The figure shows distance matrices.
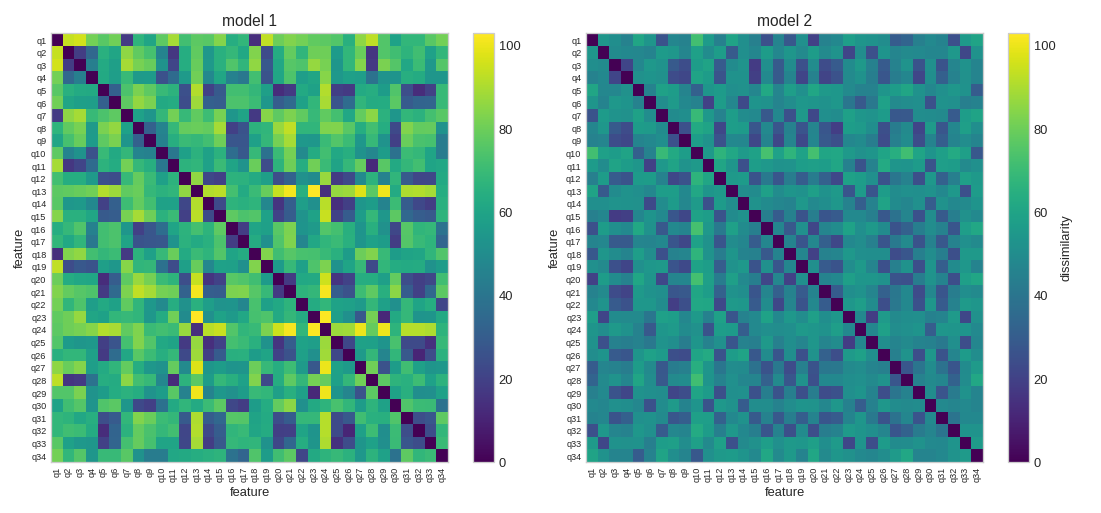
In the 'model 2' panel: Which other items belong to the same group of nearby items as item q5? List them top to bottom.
q10, q34
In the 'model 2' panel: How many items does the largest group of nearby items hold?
13
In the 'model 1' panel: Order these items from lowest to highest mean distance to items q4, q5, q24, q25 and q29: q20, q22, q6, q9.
q20, q6, q22, q9
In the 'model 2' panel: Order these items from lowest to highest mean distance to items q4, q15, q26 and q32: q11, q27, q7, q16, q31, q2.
q31, q27, q16, q7, q2, q11
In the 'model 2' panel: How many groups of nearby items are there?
5
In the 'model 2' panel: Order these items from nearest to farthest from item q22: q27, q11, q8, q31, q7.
q8, q31, q27, q7, q11
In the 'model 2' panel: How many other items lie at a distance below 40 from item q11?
4
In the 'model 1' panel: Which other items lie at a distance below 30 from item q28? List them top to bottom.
q2, q3, q11, q19
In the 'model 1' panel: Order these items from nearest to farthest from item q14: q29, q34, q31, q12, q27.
q12, q31, q29, q27, q34
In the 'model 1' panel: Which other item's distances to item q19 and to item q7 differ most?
q1
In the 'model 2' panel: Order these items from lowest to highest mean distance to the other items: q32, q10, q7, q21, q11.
q21, q32, q7, q11, q10
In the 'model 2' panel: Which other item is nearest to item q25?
q23
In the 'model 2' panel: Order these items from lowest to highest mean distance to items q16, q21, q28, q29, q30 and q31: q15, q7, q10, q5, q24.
q15, q7, q24, q5, q10
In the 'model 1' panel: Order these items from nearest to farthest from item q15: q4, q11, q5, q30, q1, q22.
q5, q22, q4, q11, q30, q1
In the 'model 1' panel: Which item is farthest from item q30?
q21
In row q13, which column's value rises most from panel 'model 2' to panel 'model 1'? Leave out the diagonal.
q23
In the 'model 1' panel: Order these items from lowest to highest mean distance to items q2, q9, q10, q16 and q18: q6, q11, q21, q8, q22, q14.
q8, q11, q22, q14, q6, q21
